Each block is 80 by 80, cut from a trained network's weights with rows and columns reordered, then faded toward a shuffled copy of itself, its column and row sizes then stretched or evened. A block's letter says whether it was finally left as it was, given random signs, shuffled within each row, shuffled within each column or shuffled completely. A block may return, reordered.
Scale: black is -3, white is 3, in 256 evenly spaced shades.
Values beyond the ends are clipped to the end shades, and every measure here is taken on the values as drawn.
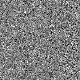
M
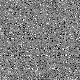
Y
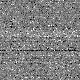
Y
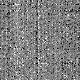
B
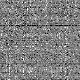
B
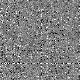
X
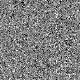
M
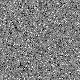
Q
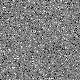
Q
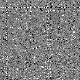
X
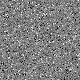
Q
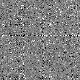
X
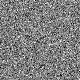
Q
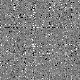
X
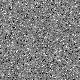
Q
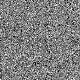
M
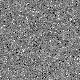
Q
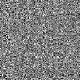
B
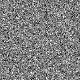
M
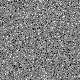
Q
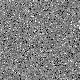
Q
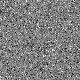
Q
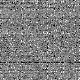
B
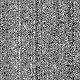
M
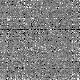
B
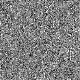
M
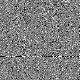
X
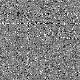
X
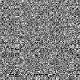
B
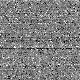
Y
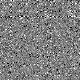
X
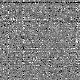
B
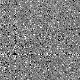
X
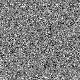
Y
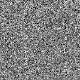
X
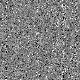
M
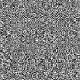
B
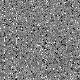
M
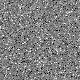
Q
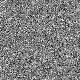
Q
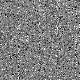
M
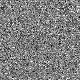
Y
